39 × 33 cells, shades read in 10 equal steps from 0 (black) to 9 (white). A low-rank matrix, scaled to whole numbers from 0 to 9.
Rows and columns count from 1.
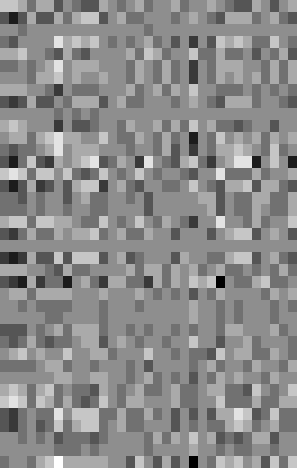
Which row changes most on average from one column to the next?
14
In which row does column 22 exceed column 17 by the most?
24
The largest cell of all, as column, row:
7, 39
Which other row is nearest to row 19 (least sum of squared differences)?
15
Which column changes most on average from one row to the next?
2
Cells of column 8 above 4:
25
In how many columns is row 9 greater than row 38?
11
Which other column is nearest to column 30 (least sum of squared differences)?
18
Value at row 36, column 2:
2
